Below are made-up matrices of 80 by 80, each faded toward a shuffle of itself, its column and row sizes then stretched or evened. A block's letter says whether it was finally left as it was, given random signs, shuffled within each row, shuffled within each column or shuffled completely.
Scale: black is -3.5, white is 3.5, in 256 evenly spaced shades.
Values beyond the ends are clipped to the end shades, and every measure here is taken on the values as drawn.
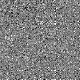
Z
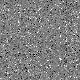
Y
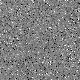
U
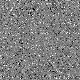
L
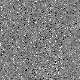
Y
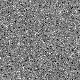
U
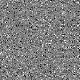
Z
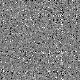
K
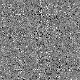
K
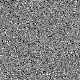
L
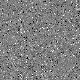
Y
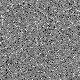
U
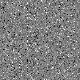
Y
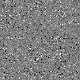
K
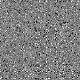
Z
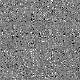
K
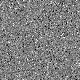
U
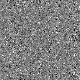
Y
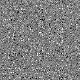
K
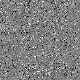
K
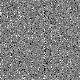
Y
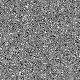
U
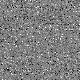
L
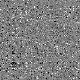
Z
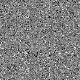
K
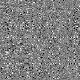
Z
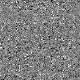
K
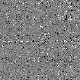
Z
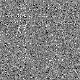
K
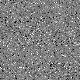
L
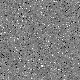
U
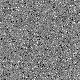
U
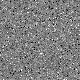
U
